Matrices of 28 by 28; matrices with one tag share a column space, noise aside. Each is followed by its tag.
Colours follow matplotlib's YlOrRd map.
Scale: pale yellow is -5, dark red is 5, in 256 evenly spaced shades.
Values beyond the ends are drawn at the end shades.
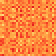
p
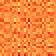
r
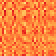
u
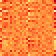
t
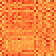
t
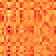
u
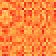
u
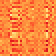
p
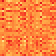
t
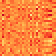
p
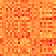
p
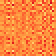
t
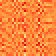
r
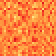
u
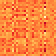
p
